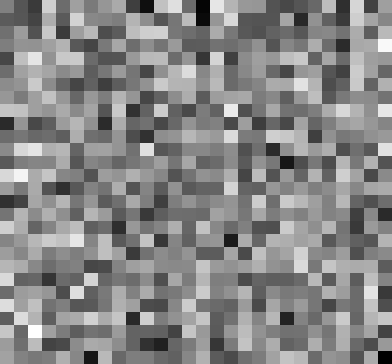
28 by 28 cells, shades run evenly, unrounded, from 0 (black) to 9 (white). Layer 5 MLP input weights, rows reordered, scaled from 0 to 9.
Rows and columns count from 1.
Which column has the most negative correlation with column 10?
9
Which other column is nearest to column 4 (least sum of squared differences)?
16
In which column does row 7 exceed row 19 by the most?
12
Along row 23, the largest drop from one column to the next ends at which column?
28
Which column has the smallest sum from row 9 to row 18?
18
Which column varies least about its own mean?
23
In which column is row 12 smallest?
20
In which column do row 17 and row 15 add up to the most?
17
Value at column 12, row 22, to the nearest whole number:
3
